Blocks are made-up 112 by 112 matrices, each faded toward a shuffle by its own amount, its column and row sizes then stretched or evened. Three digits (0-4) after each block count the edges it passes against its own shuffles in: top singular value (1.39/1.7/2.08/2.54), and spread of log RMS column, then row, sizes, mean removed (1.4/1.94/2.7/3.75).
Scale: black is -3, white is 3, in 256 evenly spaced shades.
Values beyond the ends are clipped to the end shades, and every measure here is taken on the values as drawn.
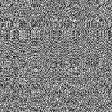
4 1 1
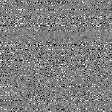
3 2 4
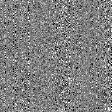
1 4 0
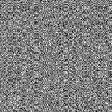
4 1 0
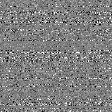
0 1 4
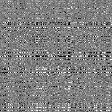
4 2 4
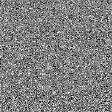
0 2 3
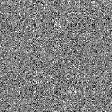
3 2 1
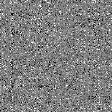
1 3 2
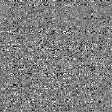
0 2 4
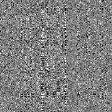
3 3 1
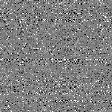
3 1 3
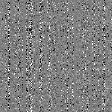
0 4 1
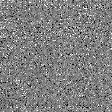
1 1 2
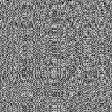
4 1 0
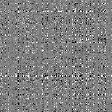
3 4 3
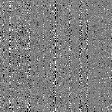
3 4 1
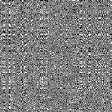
4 3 2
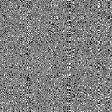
4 3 2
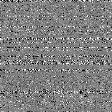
2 1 4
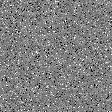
0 0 0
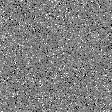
0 0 1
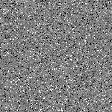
2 0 1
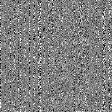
0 4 0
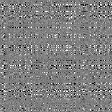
4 3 4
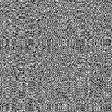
4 0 1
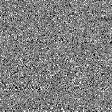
2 0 2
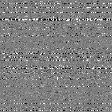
4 1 4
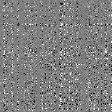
1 4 3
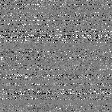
1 0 4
